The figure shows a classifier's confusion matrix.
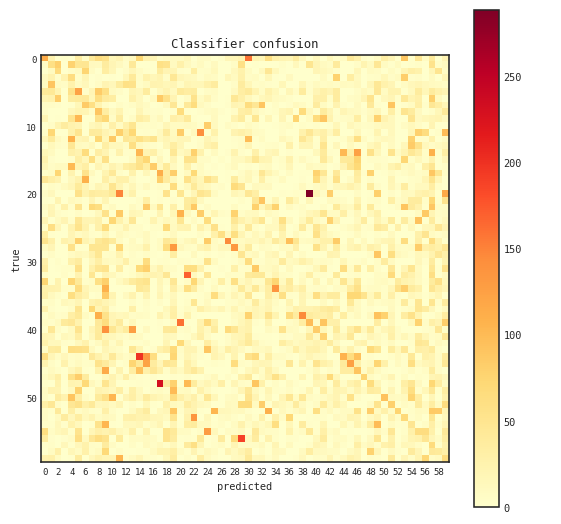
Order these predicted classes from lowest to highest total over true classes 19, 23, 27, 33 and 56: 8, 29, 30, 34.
30, 34, 8, 29
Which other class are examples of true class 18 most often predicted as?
6
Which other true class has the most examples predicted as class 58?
52
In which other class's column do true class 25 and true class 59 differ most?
11
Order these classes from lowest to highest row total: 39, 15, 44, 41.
41, 15, 39, 44
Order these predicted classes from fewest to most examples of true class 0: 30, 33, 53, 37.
37, 33, 53, 30
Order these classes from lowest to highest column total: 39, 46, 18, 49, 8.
39, 18, 49, 46, 8
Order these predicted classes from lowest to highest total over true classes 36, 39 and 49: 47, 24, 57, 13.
47, 13, 24, 57
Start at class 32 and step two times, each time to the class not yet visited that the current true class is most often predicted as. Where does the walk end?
57
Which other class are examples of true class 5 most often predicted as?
8
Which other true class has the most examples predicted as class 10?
50
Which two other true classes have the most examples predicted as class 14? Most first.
44, 46
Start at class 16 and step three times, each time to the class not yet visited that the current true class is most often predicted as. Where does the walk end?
2
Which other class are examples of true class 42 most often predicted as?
20
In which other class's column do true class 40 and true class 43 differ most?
9
